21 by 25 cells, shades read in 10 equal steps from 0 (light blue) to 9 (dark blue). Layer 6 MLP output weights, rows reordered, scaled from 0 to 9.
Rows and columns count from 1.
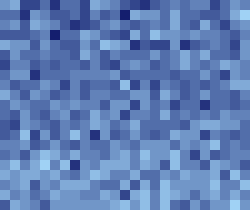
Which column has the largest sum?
4
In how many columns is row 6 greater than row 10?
7
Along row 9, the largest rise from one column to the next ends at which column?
14
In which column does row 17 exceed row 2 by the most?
25
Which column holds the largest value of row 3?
8
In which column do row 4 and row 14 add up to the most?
6
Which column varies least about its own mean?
20
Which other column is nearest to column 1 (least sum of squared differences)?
11
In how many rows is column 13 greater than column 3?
9
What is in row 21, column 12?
2
